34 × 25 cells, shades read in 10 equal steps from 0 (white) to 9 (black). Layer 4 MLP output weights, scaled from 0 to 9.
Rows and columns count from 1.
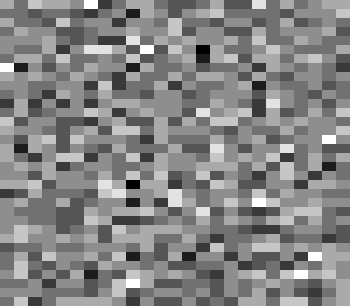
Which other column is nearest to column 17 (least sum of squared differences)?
14
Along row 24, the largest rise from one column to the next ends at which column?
16
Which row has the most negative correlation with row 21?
5
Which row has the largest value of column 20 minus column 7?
1
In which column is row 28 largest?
15
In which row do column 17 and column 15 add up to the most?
6
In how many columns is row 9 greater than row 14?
12
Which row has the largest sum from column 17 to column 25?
26
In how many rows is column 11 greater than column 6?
11
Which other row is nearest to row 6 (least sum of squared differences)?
28
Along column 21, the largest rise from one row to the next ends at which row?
18
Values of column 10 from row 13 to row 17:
4 6 2 5 5
